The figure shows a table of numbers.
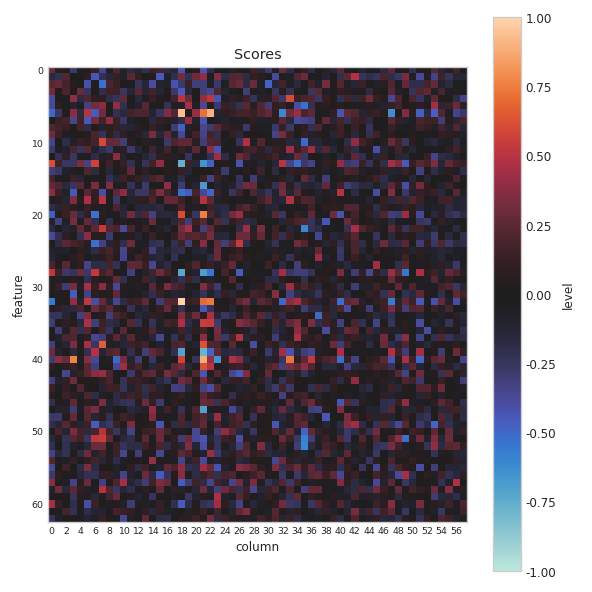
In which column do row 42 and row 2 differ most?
7
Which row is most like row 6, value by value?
32
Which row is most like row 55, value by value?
35
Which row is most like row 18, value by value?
30
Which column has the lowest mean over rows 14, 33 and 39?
21
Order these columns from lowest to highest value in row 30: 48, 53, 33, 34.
53, 34, 48, 33
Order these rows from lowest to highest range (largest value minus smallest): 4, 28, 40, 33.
33, 4, 28, 40
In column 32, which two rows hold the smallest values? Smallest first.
6, 32
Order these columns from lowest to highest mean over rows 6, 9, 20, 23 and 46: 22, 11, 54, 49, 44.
44, 11, 54, 49, 22
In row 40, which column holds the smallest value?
23
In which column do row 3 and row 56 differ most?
18
